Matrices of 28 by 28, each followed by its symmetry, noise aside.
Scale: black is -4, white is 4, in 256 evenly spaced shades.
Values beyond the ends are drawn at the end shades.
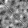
symmetric.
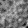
symmetric.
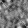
same after a half turn.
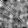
no symmetry.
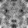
mirrored left to right.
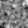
antisymmetric.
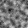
symmetric.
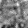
no symmetry.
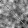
symmetric.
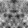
mirrored left to right.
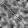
symmetric.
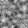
same after a half turn.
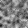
no symmetry.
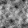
same after a half turn.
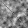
symmetric.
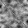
same after a half turn.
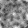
symmetric.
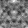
mirrored left to right.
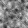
same after a half turn.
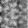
mirrored top to bottom.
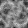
same after a half turn.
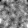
no symmetry.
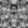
mirrored left to right.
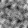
same after a half turn.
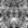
mirrored left to right.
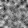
antisymmetric.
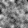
antisymmetric.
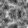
mirrored top to bottom.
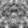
mirrored left to right.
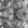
mirrored top to bottom.
